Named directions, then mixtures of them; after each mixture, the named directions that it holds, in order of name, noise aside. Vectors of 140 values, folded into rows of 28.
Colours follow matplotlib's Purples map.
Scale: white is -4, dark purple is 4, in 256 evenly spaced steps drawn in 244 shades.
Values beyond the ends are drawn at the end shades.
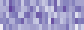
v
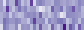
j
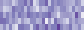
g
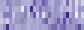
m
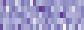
j.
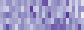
g, m.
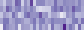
j, v.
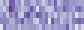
v.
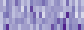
j, m.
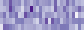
m, v.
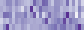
m.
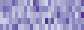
g.
